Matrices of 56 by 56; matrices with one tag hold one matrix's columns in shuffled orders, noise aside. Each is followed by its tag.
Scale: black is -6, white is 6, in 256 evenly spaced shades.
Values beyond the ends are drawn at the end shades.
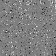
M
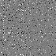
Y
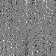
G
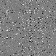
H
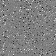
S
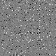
Y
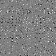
H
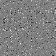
H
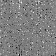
M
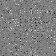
H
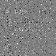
H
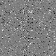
H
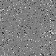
Y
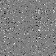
H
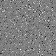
S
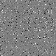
H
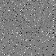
Y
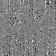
G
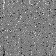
M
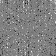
G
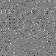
H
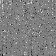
M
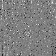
M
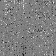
M
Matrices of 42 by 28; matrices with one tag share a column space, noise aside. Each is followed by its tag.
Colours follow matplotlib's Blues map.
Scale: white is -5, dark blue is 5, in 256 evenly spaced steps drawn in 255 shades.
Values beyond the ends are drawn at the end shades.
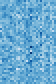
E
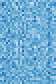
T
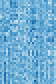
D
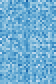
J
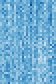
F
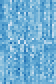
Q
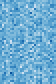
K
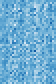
K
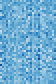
E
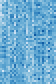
F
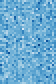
J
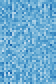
K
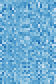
K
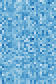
J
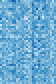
J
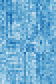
Q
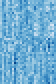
Q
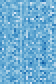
T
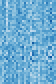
D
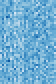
E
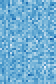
J
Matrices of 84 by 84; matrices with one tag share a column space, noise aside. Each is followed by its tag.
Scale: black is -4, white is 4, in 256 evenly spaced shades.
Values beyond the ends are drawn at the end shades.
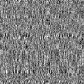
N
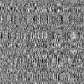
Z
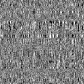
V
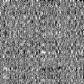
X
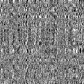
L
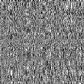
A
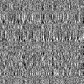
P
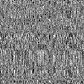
N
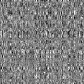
X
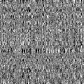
L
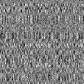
Z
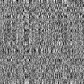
L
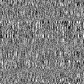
V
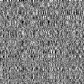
X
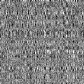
X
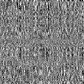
A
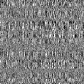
V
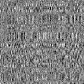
Z
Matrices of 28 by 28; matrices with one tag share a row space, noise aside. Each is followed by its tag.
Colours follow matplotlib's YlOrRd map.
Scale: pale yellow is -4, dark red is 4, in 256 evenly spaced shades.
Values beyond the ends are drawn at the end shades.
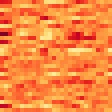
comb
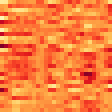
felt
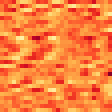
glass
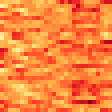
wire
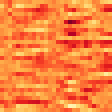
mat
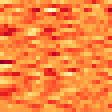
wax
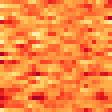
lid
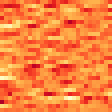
wax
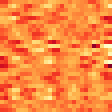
glass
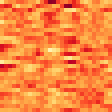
wax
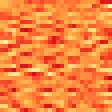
glass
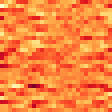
lid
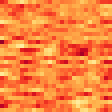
wire
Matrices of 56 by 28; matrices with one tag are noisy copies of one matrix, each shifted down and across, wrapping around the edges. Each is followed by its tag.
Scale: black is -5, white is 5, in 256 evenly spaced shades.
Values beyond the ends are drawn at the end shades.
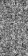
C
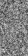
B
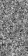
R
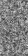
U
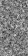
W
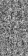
C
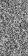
B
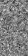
W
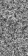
W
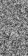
W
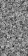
W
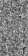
C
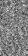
B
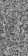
C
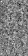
C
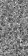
R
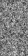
U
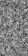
U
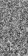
R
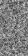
R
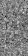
C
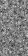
U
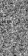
R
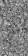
B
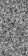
W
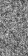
U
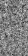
C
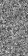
R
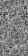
R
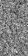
B
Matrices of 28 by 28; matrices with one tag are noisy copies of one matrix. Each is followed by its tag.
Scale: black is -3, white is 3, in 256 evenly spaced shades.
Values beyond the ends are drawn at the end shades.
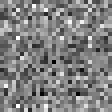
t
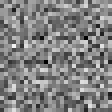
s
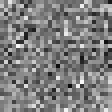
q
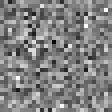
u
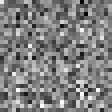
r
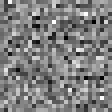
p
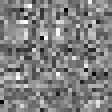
u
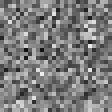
u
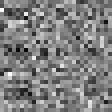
u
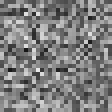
u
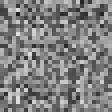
r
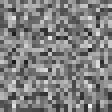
s
